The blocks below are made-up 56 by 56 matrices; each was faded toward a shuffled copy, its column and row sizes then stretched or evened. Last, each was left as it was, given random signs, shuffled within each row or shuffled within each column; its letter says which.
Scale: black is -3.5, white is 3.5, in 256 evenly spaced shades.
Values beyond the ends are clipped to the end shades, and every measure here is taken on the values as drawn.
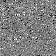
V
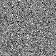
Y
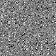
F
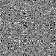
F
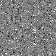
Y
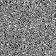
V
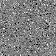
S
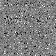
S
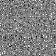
F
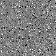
S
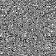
F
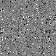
S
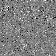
V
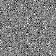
S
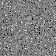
S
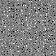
F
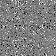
S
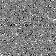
V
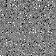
S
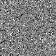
Y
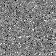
V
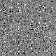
F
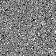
Y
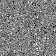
Y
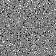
S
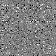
F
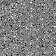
Y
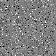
Y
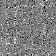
F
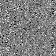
Y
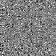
F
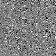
F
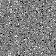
Y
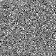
F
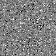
S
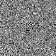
S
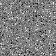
S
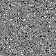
V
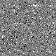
S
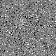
V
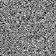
F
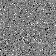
V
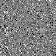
F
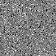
F
